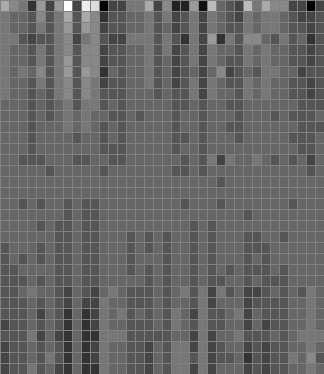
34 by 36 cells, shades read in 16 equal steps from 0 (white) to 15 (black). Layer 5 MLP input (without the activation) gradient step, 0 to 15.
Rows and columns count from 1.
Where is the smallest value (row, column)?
1, 8
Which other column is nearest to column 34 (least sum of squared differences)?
27
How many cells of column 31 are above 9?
10
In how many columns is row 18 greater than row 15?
3
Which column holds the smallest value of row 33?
35
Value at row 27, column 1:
10
